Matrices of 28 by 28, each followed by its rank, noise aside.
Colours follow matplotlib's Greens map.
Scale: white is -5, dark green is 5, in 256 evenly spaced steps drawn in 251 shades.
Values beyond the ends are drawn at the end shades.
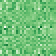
three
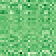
four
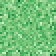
eight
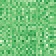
four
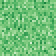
eight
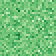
eight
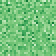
eight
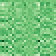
three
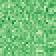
eight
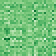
three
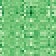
three
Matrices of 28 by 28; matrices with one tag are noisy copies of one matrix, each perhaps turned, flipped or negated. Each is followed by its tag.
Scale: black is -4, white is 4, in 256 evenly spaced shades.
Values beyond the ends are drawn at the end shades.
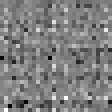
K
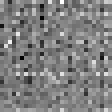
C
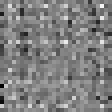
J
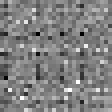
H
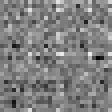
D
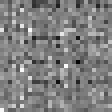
H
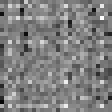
J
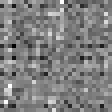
K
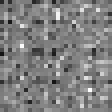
D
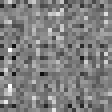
K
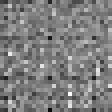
C
